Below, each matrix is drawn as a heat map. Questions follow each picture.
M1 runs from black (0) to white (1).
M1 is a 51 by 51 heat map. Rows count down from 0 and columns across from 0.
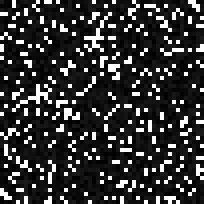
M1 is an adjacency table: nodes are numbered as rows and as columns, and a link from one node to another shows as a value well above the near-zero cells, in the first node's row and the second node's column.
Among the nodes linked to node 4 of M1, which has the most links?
node 23
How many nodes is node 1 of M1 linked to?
11
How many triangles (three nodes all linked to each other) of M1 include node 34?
6
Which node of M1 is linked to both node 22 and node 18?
node 5
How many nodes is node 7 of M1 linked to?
8
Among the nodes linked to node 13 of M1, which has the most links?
node 6
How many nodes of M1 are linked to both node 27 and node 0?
4
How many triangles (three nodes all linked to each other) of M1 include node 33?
6
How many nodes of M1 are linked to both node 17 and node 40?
2
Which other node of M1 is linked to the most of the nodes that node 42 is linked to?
node 12
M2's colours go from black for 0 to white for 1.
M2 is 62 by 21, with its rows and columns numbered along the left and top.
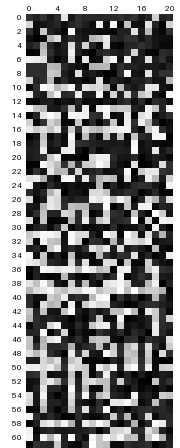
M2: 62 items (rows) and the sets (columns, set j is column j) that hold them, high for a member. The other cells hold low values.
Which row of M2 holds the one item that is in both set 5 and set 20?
23
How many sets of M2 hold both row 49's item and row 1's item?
2
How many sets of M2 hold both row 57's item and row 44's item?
0
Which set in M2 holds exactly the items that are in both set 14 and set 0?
12
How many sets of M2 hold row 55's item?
8
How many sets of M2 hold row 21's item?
10
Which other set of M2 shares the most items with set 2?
6
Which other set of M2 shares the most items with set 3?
4
